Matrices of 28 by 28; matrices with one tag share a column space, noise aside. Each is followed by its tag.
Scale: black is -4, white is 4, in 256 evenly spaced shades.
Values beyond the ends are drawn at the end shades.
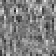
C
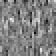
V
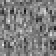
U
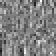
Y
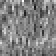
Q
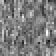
Q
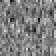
V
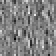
Q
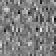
U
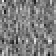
Y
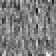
C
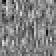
Q
